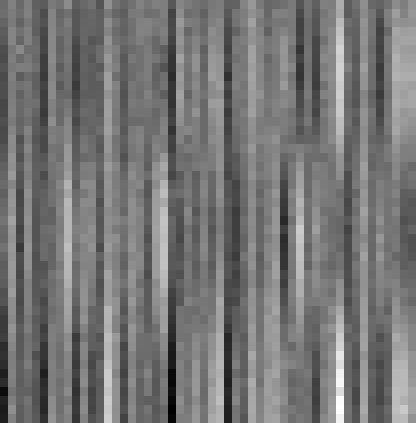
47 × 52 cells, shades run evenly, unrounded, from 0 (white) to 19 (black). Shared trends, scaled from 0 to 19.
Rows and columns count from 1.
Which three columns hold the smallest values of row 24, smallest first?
21, 9, 38
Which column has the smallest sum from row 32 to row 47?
43
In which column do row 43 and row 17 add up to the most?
22
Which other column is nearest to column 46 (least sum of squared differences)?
32
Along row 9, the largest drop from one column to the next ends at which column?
23
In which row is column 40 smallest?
26
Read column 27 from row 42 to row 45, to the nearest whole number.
7 8 7 7
